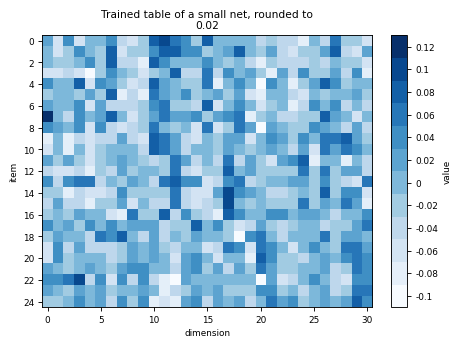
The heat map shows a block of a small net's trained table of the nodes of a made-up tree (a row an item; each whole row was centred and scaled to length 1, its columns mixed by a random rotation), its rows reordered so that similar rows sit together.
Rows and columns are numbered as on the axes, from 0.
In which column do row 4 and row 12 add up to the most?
26
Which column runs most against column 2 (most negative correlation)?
28
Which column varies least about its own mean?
22
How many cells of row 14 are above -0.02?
11
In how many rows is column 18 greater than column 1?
16
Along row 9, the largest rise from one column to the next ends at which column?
10
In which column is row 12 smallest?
4
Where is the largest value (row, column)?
7, 0
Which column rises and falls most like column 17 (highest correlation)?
24
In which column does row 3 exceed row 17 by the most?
12
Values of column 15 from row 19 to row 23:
-0.06 0 -0.02 0 0
